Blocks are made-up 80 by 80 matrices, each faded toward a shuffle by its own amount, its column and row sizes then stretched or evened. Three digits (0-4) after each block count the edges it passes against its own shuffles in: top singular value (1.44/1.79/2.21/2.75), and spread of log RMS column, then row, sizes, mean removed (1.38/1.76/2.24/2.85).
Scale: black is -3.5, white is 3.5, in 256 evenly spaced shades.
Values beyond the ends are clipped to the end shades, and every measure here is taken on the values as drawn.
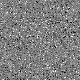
0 1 1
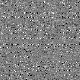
1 1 3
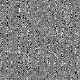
1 4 0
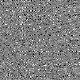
1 1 3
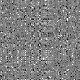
3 2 0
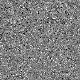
0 1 1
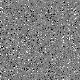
0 2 1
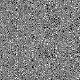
1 3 0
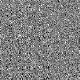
2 3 1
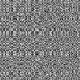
4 2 3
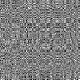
4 2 3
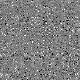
2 1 2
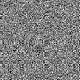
3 0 1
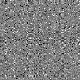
3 1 2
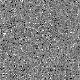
1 2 1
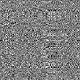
3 2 3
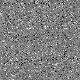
0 0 2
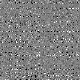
1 3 4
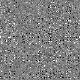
1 3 3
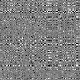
4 2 4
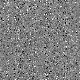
0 2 0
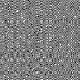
4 3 1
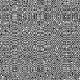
4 1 0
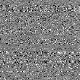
2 0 4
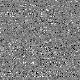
1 1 3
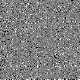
1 1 4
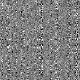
2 4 1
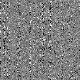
1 4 0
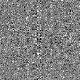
2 2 2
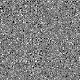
1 1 2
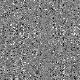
1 3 1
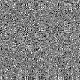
3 1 1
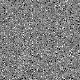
0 3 1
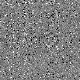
1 2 2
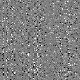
2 3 1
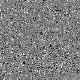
0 0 2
